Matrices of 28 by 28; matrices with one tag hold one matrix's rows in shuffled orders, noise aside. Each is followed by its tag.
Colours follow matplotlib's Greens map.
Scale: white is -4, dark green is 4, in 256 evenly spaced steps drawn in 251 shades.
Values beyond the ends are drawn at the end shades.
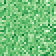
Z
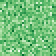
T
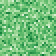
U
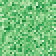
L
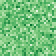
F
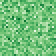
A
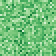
T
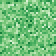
U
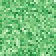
U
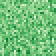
A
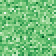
U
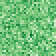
F
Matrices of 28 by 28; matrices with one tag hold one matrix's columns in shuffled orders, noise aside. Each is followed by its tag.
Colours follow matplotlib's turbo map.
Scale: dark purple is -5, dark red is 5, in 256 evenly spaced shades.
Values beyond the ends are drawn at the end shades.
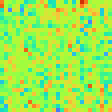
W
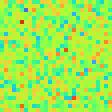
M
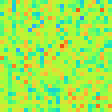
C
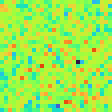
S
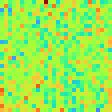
W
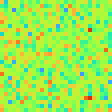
M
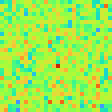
S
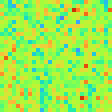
C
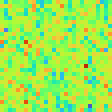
S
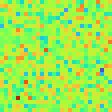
M
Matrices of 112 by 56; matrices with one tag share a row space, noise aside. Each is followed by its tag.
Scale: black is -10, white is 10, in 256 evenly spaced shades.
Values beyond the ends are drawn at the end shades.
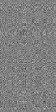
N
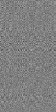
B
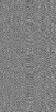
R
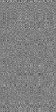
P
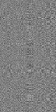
R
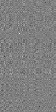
B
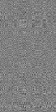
N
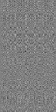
P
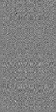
P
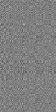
B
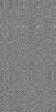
B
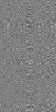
R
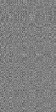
B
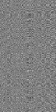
R
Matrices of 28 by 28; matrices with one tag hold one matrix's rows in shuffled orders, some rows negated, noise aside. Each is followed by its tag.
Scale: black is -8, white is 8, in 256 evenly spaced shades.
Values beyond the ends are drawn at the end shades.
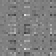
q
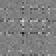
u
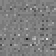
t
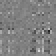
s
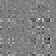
s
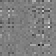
s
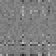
u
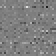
t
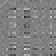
q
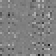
s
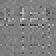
u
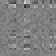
q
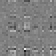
q
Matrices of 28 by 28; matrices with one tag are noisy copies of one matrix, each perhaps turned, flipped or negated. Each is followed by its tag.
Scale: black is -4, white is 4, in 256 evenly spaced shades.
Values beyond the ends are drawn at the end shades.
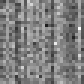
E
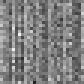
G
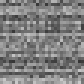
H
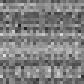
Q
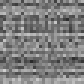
H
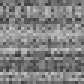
Q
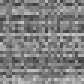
H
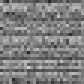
G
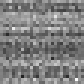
Q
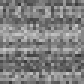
Q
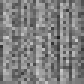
G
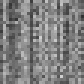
E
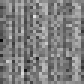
G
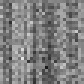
Q
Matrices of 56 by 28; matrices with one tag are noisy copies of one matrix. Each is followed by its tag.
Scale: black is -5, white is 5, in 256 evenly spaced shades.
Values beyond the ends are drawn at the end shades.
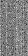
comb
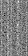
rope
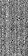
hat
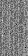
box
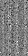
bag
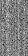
hat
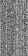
comb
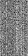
comb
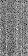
comb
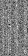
bag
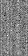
rope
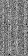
bag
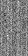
rope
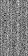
rope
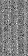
bag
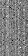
hat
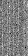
box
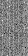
box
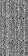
hat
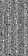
bag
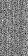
box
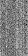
comb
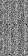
bag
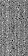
hat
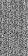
box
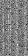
bag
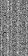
rope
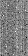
comb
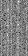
rope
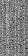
hat
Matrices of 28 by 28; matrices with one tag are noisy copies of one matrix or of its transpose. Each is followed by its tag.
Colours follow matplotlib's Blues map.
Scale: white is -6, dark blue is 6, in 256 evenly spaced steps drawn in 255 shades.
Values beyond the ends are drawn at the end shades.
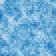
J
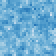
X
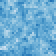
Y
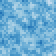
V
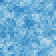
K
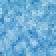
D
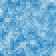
D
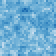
X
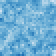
D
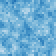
V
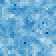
K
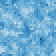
V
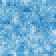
X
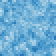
D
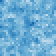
K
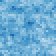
K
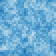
Y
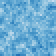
D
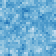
X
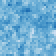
X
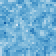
D
